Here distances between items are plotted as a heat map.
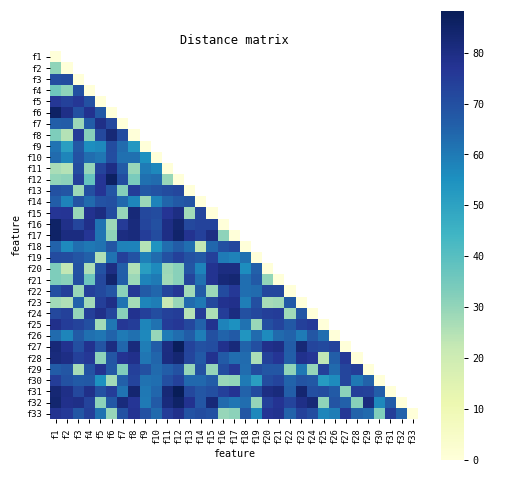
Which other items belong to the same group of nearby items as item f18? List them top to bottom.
f9, f14
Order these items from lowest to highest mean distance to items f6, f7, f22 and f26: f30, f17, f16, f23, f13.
f13, f30, f16, f17, f23
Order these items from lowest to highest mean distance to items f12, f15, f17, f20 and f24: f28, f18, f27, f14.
f18, f14, f28, f27
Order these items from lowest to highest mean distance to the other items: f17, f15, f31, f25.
f25, f15, f17, f31
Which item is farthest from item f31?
f12
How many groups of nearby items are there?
7
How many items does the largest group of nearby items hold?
9
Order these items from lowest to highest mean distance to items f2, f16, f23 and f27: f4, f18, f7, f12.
f4, f12, f18, f7
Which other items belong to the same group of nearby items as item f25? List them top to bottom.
f5, f19, f28, f32
